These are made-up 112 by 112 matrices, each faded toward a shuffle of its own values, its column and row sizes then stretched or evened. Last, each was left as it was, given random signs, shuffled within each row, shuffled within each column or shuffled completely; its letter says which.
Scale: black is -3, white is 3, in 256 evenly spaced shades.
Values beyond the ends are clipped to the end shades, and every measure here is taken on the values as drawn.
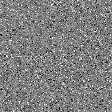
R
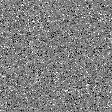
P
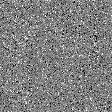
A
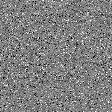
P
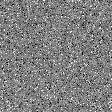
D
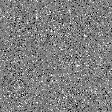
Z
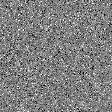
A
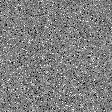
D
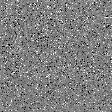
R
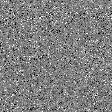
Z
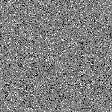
Z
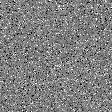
D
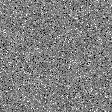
D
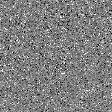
Z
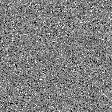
P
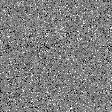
R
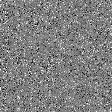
A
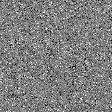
R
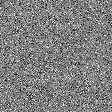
D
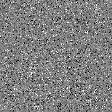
Z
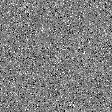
R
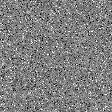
A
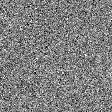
A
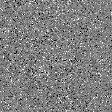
Z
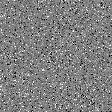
A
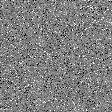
P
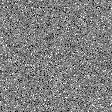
P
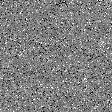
P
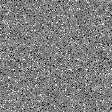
R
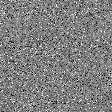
P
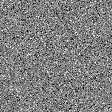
D
